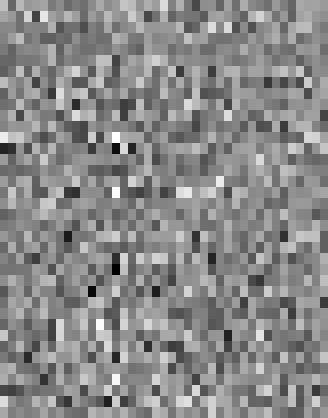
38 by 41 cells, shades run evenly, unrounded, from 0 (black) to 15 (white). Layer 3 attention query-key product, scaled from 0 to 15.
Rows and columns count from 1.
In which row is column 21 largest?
1
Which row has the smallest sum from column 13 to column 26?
16
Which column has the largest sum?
21
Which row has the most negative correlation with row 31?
26
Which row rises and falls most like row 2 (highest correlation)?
17
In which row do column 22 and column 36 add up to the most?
7
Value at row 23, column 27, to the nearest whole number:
6
